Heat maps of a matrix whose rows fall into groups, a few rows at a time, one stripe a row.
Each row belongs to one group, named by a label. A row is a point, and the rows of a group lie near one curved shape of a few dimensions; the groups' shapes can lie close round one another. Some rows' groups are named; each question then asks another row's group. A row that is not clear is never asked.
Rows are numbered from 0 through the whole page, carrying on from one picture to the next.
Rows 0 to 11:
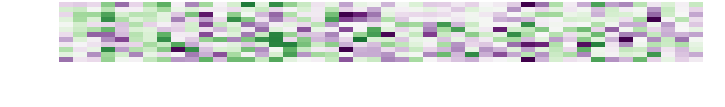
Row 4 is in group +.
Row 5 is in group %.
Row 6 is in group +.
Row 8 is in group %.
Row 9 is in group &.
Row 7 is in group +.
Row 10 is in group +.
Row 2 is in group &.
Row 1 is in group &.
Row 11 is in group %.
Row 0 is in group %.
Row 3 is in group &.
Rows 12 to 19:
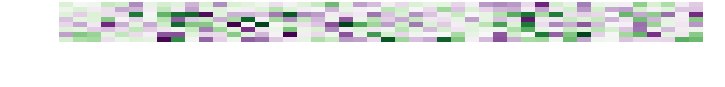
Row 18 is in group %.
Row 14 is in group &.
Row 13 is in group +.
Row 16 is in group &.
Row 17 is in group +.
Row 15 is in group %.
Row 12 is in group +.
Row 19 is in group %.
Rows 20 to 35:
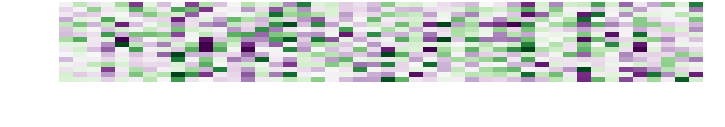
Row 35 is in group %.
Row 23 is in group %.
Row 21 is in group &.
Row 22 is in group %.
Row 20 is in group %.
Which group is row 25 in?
&
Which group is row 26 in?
%
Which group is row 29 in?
+
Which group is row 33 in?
+
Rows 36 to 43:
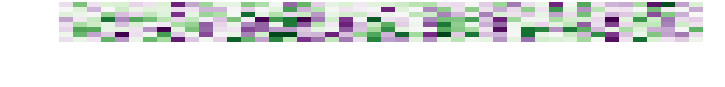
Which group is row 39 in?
%
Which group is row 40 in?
%
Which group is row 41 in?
%
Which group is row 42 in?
+
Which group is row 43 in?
%
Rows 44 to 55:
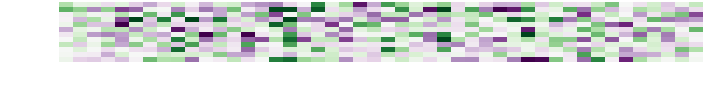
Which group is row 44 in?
+
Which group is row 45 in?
+
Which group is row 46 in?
&
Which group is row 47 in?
&
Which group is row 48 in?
+
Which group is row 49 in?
%
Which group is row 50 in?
+
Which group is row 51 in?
%
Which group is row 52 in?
&
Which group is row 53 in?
%
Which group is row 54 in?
+
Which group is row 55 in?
%
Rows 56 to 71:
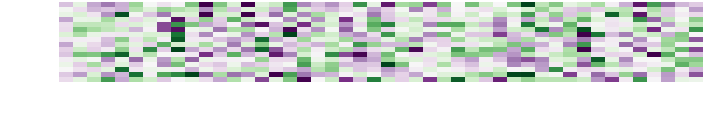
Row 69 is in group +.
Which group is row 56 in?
+
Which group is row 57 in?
&
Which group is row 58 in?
+
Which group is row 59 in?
%
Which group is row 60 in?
%
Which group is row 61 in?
%
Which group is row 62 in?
%
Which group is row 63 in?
&
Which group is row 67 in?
%
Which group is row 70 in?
&
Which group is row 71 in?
%
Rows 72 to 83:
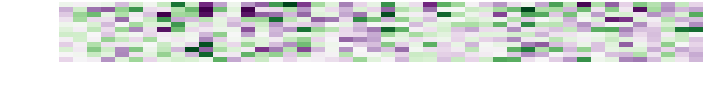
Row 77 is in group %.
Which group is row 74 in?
%
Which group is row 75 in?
+
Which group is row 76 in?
&
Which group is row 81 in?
&
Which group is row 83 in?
+
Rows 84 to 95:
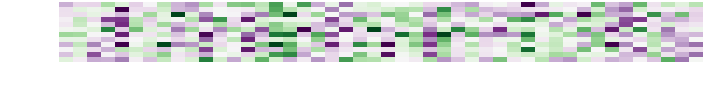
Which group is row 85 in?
+
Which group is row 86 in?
%
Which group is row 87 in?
+
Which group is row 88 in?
+
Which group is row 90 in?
+
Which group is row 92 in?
+
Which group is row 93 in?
+
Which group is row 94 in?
+
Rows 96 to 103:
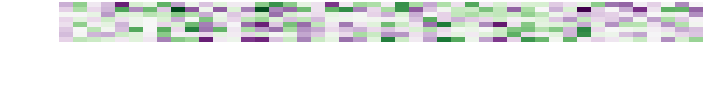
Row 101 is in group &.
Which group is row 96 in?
+
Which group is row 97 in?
&
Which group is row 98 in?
&
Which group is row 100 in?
%
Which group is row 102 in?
+
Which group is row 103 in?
%
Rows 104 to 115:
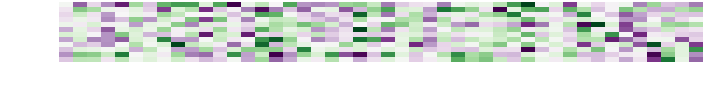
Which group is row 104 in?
&
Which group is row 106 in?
+
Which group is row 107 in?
+
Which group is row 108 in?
%
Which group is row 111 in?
+
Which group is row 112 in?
&
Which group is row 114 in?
&
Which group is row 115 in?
&
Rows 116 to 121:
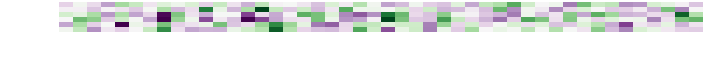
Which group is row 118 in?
%
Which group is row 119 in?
%
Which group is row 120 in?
+
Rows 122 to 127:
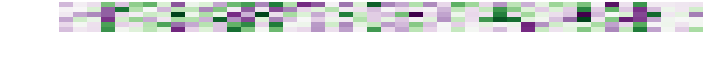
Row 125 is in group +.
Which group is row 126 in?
%
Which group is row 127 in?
%
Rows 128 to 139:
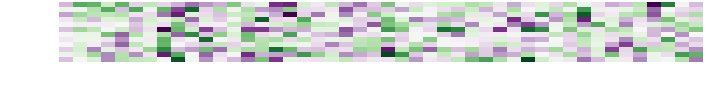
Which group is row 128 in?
&
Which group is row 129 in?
&
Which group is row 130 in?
%
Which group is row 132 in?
%
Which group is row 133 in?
%
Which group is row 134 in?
&
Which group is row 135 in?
+
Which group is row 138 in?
%
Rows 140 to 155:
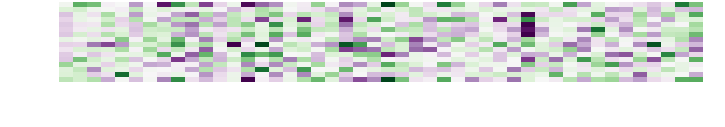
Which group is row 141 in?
+
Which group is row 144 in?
%
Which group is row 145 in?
%
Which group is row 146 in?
%
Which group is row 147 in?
&
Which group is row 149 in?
&
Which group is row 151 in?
%
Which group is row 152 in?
+
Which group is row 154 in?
+
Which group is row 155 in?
%
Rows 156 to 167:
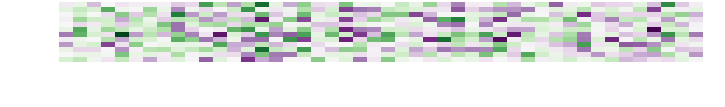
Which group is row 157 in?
&
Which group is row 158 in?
&
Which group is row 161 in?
&
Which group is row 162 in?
&
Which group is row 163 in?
%
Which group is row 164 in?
+
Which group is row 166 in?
&
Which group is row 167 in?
+
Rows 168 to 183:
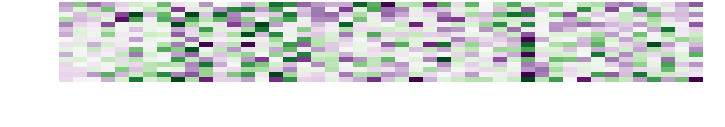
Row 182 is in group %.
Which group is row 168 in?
+
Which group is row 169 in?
%
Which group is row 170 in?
&
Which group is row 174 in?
%
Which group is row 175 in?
%
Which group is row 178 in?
%
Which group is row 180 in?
+
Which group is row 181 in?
+
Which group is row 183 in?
&
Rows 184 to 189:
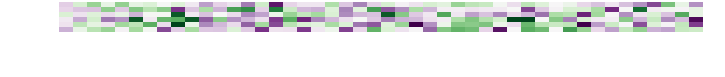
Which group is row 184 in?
&
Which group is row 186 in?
%
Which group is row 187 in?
&
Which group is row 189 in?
%
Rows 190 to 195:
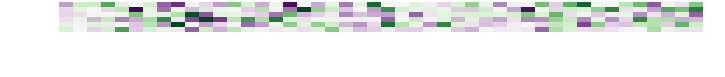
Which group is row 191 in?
%
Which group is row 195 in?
+
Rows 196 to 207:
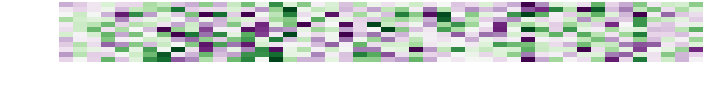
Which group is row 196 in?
%
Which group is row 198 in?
+
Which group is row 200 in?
%
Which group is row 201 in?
%
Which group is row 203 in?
%
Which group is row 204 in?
+
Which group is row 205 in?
&
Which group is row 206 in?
+
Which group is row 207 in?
%
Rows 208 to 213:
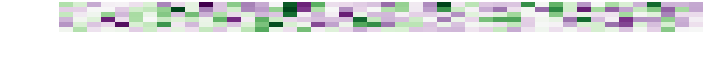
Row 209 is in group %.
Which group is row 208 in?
+
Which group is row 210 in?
&
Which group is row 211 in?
+
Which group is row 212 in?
+
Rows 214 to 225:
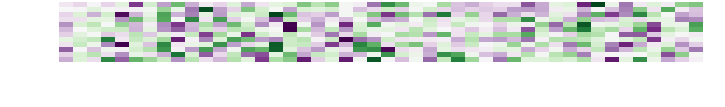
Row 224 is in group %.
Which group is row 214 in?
%
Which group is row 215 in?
+
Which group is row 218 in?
%
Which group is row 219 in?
%
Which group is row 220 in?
+
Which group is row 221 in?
&
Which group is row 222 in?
+
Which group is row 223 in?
+
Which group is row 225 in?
%
